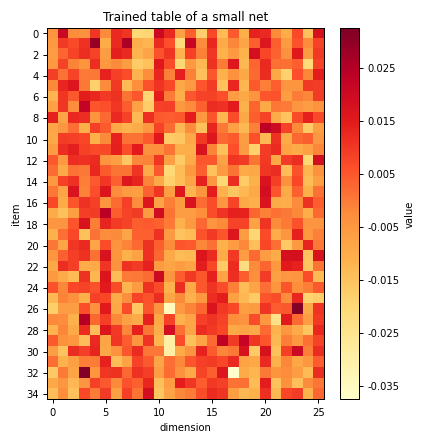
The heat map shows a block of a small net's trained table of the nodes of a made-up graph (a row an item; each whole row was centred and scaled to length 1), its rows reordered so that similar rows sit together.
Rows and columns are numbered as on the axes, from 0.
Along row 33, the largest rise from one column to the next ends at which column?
20
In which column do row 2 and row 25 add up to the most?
23
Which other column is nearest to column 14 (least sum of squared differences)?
8
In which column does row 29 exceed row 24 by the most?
18
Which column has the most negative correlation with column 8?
19
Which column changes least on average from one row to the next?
15
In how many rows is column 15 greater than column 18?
29
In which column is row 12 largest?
25
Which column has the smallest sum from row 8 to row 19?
12
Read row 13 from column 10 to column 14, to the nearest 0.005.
0.005 -0.02 -0.015 -0.005 0.005
